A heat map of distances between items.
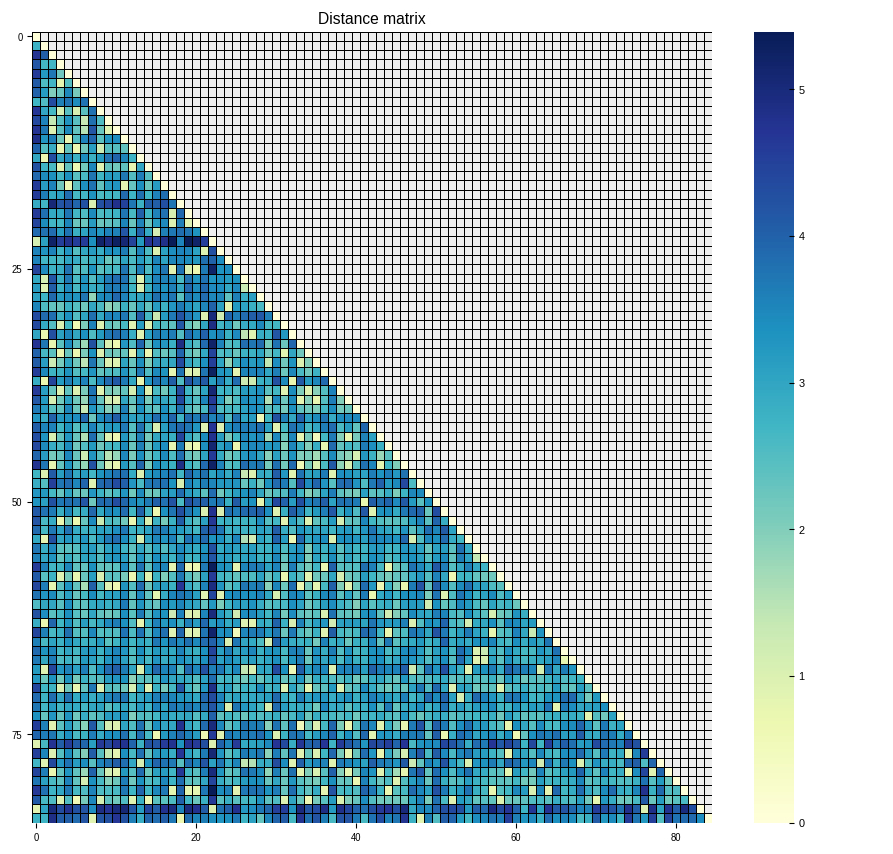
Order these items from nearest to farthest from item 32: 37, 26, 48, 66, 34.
37, 26, 48, 34, 66
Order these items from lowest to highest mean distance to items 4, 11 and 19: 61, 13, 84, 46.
46, 61, 13, 84
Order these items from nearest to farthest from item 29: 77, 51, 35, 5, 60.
35, 77, 5, 60, 51
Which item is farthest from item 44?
22
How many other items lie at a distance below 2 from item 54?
10
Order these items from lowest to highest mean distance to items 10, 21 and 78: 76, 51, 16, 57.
51, 57, 16, 76
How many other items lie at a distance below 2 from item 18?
3
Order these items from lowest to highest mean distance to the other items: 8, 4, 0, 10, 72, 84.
8, 10, 72, 4, 84, 0
